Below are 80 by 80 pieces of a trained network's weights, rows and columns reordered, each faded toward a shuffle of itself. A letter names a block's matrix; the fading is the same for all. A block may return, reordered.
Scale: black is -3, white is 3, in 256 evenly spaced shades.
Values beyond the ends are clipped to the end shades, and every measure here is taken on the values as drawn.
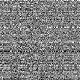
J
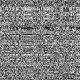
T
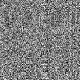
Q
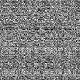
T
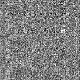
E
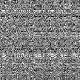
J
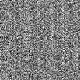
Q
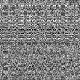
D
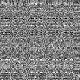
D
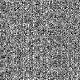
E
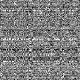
J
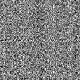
Q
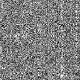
E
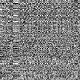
D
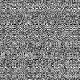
D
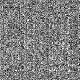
E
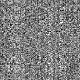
E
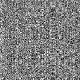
E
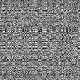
D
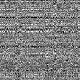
T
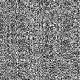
Q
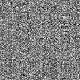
Q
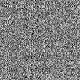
Q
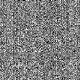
E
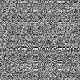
D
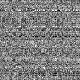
T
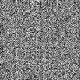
Q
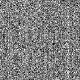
E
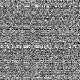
J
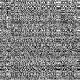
D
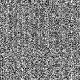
Q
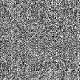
E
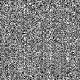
E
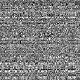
J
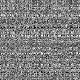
T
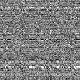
J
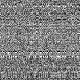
D
